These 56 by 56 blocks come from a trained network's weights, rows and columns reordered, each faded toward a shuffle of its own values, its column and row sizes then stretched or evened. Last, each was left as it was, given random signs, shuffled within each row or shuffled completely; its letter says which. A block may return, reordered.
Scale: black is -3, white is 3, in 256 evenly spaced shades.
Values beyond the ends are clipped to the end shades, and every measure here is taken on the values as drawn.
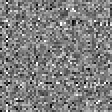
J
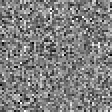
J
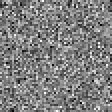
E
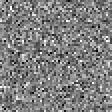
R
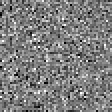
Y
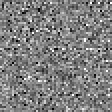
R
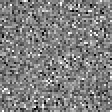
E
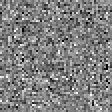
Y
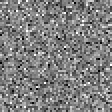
E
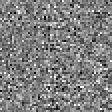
J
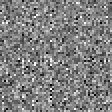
Y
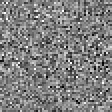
R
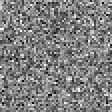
R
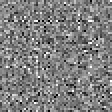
J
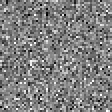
Y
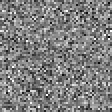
R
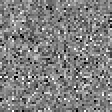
Y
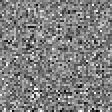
J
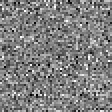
R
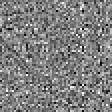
J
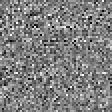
R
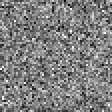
E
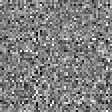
J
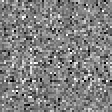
Y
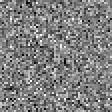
Y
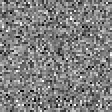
R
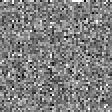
Y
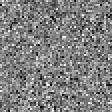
R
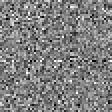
J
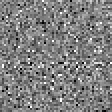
J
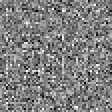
J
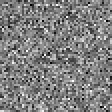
R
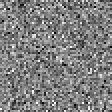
J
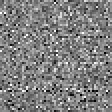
J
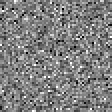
E
